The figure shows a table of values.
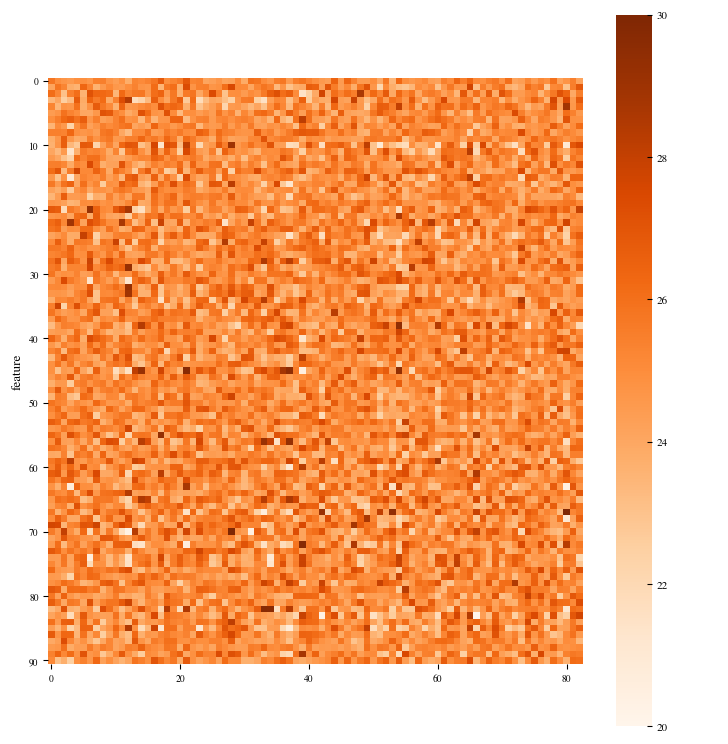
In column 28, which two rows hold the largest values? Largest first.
70, 10
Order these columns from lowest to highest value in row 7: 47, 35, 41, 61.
35, 41, 61, 47
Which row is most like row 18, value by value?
87
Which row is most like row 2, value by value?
40
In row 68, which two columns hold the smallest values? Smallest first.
80, 54
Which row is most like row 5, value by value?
71
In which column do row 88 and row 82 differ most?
34
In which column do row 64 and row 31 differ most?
12
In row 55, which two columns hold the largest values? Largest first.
17, 66
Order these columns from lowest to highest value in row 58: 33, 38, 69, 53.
38, 53, 33, 69
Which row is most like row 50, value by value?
0
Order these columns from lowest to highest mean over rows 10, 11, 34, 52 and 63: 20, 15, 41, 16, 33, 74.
20, 15, 74, 41, 33, 16
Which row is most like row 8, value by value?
26
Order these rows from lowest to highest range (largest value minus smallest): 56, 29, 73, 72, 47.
47, 73, 29, 56, 72
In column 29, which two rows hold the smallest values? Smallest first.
38, 65
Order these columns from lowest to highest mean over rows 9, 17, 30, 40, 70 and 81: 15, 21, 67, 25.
15, 67, 25, 21
